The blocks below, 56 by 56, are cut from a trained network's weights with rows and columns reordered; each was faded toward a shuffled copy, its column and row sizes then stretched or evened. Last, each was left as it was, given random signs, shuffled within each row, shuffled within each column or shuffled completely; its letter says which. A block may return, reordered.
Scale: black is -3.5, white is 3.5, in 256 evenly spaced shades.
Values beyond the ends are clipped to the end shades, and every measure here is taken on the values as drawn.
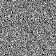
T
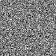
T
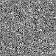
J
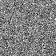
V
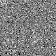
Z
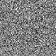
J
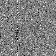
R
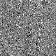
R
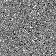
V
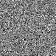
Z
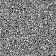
V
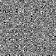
J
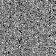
R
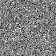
V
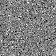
V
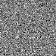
T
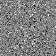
R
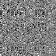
J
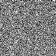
Z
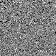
Z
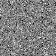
R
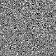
T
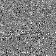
T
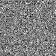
Z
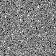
V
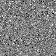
Z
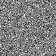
V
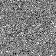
Z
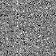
T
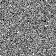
V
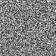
Z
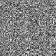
J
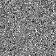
R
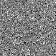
Z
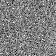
V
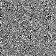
T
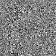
T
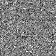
Z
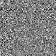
J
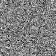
J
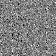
R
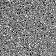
V
